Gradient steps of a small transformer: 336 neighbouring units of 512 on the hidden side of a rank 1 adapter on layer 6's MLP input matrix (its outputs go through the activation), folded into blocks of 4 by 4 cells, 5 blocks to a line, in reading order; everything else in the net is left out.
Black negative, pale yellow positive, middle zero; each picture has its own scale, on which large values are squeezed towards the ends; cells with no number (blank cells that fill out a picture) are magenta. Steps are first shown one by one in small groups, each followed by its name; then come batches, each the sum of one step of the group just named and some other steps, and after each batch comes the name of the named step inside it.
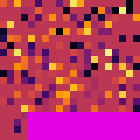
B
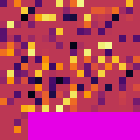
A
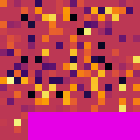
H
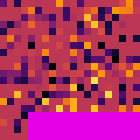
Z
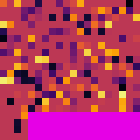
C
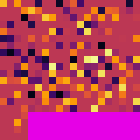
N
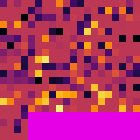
Z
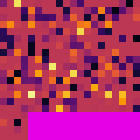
B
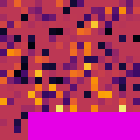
Z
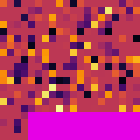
H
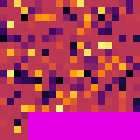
A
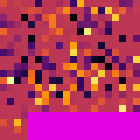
H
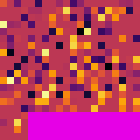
H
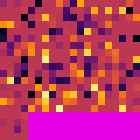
H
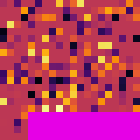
A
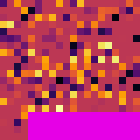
A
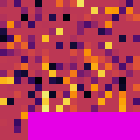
C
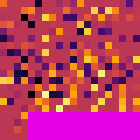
N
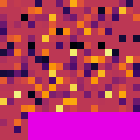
B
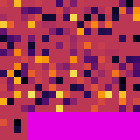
C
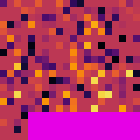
Z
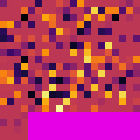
A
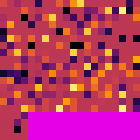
B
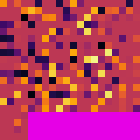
N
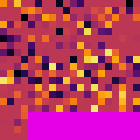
N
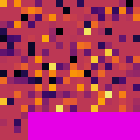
N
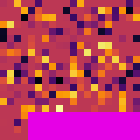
A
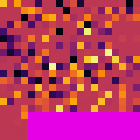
N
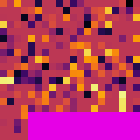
C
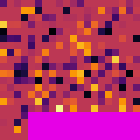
Z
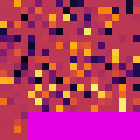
H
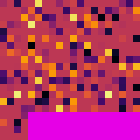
Z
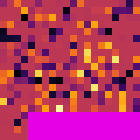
A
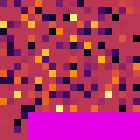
Z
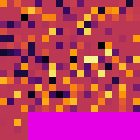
N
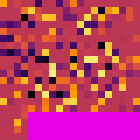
N
